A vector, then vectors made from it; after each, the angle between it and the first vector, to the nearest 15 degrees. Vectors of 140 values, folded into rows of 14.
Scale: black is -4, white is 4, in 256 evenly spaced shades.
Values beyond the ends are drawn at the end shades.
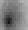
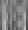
90 degrees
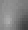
135 degrees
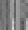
90 degrees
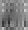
45 degrees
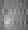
150 degrees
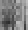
45 degrees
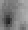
30 degrees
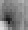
45 degrees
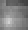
150 degrees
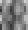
60 degrees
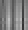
105 degrees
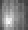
165 degrees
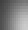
75 degrees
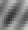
60 degrees
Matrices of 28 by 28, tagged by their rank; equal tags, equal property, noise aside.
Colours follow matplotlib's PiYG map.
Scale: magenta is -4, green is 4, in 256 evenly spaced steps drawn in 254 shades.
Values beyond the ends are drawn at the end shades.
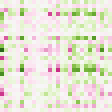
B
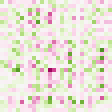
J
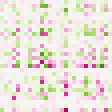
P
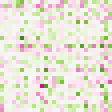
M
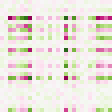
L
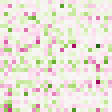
M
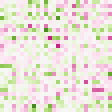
J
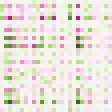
B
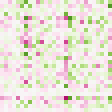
J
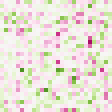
M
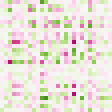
P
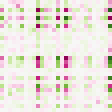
L
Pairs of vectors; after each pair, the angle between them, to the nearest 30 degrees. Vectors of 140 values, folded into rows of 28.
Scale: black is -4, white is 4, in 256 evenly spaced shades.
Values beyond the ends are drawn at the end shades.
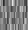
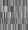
60 degrees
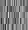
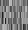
90 degrees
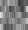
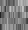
150 degrees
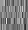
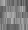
60 degrees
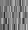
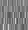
120 degrees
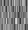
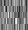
30 degrees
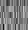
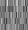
120 degrees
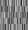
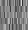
150 degrees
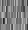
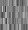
120 degrees
